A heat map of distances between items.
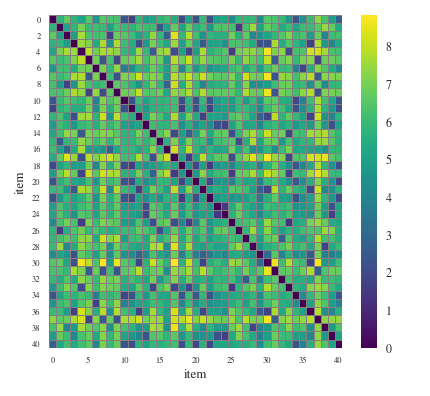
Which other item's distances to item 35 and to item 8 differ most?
2
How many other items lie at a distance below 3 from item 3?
5
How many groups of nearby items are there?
10
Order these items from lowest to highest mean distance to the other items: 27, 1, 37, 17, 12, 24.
24, 12, 1, 27, 17, 37
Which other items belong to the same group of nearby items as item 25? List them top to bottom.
4, 14, 17, 19, 33
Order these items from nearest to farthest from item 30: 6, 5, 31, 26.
6, 26, 5, 31
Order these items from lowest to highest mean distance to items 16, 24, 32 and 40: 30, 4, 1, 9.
1, 30, 9, 4
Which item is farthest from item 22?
37
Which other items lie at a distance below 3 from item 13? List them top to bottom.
23, 24, 39
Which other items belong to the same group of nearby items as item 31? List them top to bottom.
5, 7, 9, 37
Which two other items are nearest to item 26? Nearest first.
1, 15
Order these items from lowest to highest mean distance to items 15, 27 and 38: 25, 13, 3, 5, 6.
13, 3, 6, 25, 5
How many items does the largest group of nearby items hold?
8
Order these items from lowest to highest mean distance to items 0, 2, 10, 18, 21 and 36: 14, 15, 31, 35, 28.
35, 28, 15, 14, 31
